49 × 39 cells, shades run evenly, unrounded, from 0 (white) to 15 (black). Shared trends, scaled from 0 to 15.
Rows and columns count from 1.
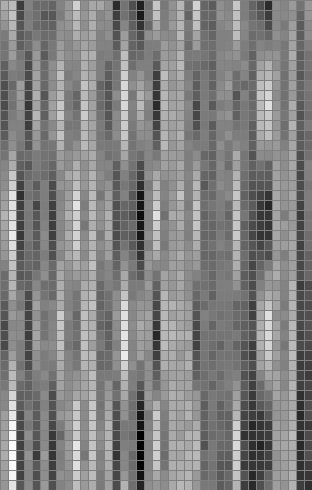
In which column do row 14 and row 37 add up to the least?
16
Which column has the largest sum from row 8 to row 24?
38
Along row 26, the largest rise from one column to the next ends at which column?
3
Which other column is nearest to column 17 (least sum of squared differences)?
26
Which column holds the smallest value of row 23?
2
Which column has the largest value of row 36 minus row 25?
20
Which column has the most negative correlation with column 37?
39
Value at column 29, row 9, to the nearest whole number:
6
